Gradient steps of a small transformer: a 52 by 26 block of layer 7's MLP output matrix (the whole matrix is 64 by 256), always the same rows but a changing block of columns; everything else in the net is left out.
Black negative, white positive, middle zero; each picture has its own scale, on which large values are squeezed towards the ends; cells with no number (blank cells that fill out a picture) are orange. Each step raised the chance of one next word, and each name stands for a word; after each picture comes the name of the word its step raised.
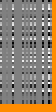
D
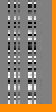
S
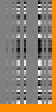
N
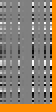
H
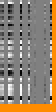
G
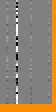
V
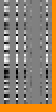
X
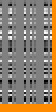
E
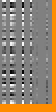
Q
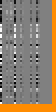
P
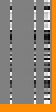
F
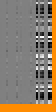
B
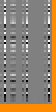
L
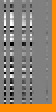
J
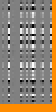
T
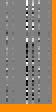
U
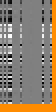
P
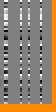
Q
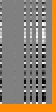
E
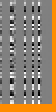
S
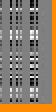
P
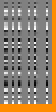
F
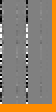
P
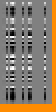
B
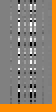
D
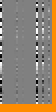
T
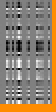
N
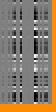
B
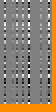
Q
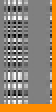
S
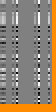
J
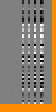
P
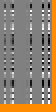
F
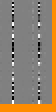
N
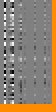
Q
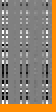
E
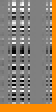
U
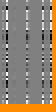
F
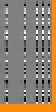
E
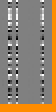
Q
